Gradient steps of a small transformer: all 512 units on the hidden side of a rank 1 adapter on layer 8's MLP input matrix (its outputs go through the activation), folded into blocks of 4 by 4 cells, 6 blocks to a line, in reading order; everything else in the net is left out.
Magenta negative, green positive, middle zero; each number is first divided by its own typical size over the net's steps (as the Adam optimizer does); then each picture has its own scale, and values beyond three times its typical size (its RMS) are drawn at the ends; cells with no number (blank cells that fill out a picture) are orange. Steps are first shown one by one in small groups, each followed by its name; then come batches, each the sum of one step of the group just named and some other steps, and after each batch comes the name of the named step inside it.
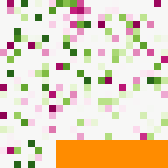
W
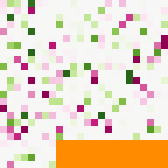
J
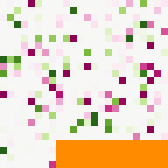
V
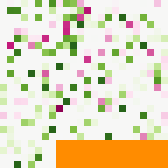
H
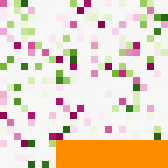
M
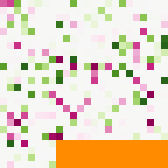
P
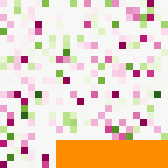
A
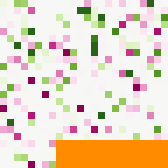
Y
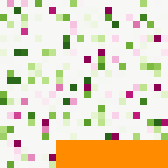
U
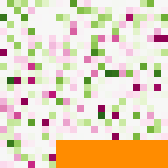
Y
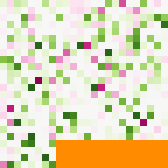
W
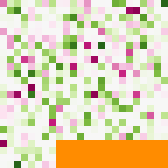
H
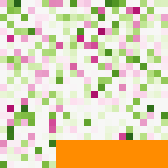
A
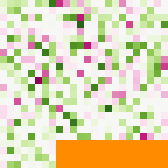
H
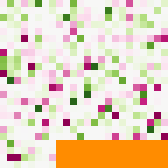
H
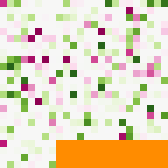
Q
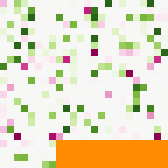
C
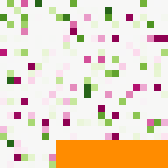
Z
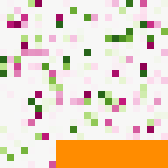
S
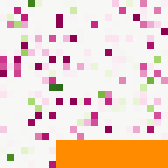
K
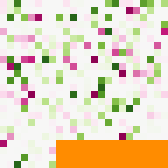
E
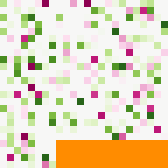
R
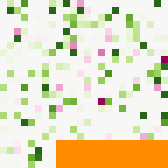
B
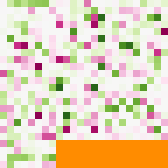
K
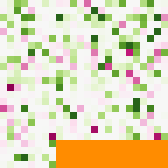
C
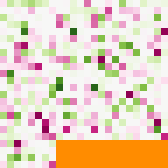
K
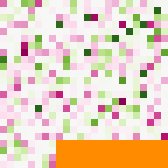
S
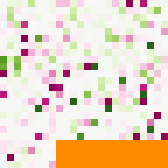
E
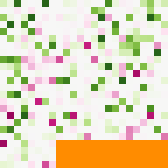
Q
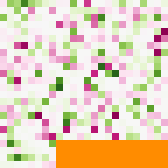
K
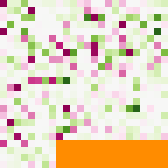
B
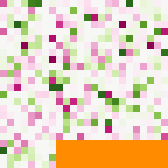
K
